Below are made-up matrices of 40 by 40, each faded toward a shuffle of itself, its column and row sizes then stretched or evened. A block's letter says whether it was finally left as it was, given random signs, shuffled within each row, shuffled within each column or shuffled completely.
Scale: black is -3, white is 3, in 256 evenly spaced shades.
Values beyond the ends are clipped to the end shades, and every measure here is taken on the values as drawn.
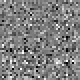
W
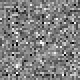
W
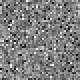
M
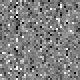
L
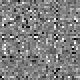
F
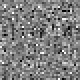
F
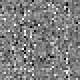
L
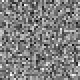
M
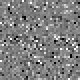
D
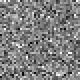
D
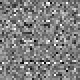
F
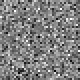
M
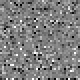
D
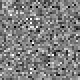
D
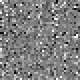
L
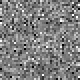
L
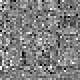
F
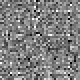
F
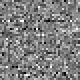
D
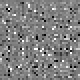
F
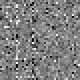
L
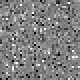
L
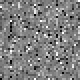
L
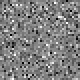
M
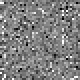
L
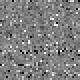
D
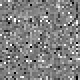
W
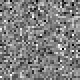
L
